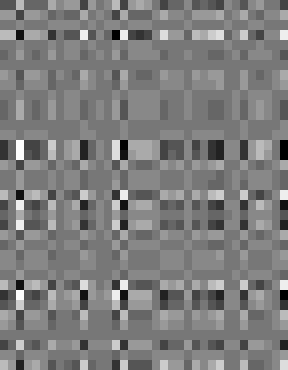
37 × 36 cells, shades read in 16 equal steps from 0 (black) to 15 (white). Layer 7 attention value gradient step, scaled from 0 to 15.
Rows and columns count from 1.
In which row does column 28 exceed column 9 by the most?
4
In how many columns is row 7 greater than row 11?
9
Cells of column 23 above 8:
6
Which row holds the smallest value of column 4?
15
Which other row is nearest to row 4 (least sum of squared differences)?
37
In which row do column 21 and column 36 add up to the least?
30
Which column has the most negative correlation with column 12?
20
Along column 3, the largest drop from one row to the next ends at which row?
17
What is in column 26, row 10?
7
